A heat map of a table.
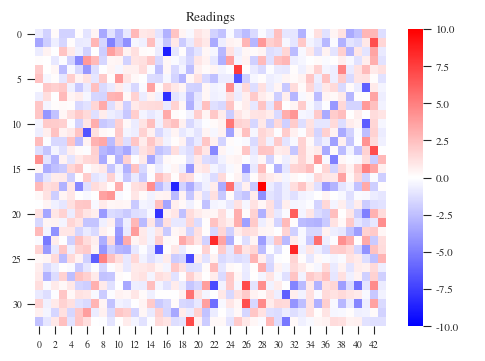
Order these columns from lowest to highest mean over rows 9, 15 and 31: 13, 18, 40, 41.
13, 18, 40, 41
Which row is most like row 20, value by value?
24
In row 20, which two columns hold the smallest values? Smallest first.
15, 41
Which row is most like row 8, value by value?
12
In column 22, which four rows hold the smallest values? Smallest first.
28, 30, 13, 1
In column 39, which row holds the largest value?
23
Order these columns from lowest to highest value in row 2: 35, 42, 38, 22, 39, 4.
39, 35, 22, 4, 38, 42
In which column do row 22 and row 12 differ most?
10
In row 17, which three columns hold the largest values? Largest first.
28, 24, 14
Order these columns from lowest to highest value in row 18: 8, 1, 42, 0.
42, 0, 1, 8
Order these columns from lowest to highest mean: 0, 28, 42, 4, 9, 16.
16, 9, 4, 0, 28, 42
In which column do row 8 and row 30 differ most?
26
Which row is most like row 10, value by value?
6
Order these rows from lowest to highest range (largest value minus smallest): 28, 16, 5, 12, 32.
16, 12, 5, 32, 28
